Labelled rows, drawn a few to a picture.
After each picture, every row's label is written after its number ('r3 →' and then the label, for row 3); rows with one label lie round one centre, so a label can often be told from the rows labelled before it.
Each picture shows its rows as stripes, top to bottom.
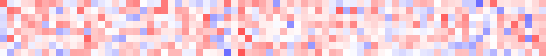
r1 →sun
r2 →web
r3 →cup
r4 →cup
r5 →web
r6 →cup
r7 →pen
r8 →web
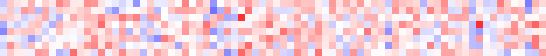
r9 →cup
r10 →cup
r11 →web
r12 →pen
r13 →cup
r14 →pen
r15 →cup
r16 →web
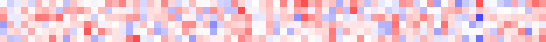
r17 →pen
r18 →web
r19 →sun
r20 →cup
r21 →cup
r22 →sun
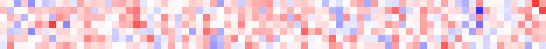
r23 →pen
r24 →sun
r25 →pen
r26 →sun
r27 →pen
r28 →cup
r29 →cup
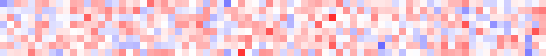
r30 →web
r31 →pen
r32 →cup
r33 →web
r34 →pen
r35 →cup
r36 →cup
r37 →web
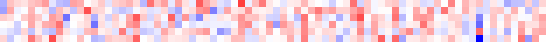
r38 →web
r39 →cup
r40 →sun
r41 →sun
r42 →pen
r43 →sun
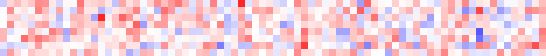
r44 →web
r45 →pen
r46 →web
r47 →web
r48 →sun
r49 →sun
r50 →pen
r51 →cup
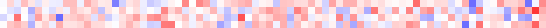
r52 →cup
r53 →pen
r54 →web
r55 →pen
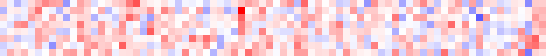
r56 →sun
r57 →web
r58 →sun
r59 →web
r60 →web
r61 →pen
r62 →pen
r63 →cup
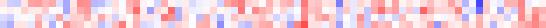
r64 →sun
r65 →sun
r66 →pen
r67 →pen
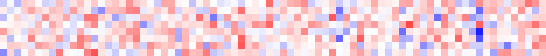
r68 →pen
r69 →sun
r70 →cup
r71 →pen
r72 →sun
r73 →sun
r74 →web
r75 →cup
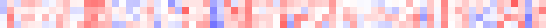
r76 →cup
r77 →cup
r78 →cup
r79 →cup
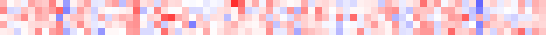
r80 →sun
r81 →sun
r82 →web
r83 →sun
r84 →sun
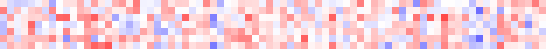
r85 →pen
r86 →sun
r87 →cup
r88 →cup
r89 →cup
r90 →sun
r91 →cup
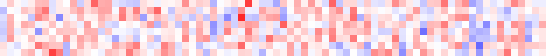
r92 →cup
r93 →web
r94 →web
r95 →cup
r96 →cup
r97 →cup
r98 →sun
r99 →sun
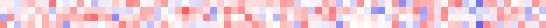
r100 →sun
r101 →cup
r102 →cup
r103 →sun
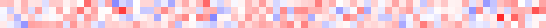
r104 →cup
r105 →pen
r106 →cup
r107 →sun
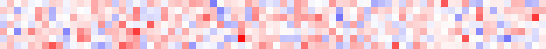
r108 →cup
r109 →pen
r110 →pen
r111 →web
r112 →sun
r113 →web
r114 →sun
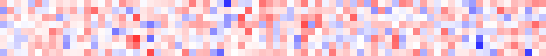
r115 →pen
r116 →cup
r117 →web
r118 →pen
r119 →cup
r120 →sun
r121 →sun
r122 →cup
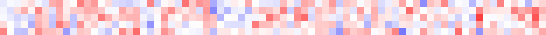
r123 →cup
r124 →pen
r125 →pen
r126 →pen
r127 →sun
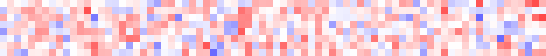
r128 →pen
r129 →cup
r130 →sun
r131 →web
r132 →web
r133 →sun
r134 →cup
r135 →cup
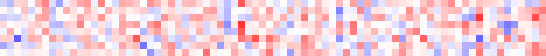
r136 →web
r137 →pen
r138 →pen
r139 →web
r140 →web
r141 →sun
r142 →pen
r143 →pen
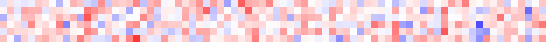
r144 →web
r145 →cup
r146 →cup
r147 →sun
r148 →cup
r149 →sun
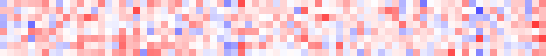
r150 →web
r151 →sun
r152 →cup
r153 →pen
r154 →sun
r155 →pen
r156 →web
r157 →web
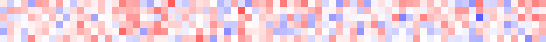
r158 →pen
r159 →web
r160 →sun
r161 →web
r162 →web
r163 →cup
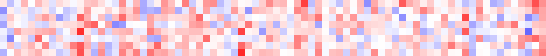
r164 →pen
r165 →pen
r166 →web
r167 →cup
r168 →web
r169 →pen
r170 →web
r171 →web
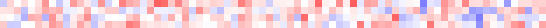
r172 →web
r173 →cup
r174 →sun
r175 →sun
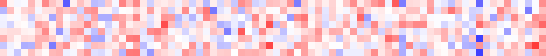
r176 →sun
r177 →cup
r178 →pen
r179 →pen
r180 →web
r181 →sun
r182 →pen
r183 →sun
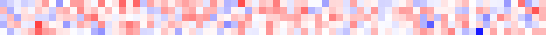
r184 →web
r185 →pen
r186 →cup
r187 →web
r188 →sun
